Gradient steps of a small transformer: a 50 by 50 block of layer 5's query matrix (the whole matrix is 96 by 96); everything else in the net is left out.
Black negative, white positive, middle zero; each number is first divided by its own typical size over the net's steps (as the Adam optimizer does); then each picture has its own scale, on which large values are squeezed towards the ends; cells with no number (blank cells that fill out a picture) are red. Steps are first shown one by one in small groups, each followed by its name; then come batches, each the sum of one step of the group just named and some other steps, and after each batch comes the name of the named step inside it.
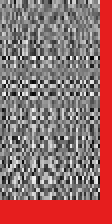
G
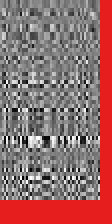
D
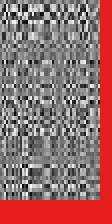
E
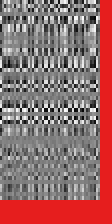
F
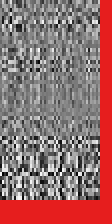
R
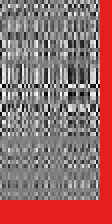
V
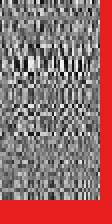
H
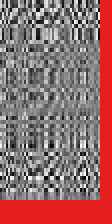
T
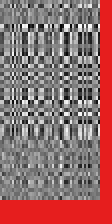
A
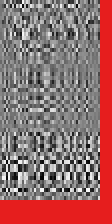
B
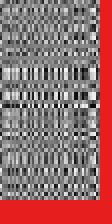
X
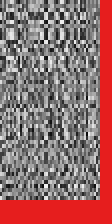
X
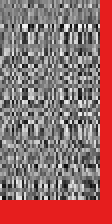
A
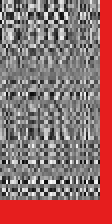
G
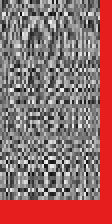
B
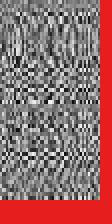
A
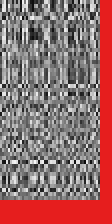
V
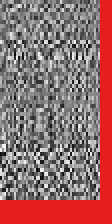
B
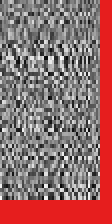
H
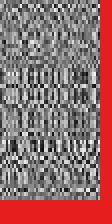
B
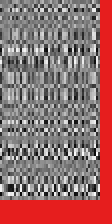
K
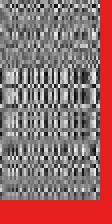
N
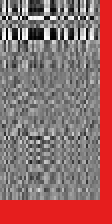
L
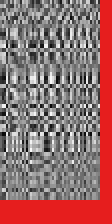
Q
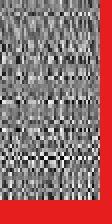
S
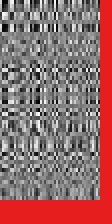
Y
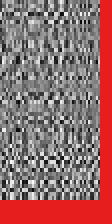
S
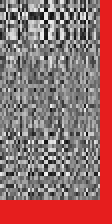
K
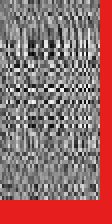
Q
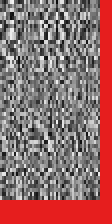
Y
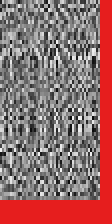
K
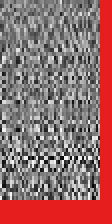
S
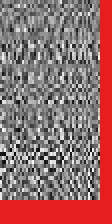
S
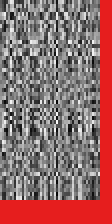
Y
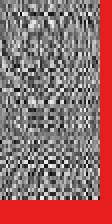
L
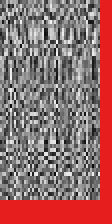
Q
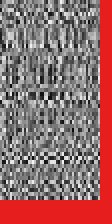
S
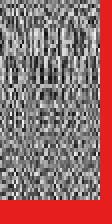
K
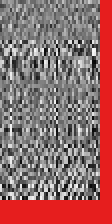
K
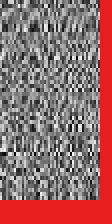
Y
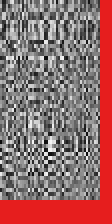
Y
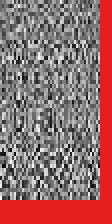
S
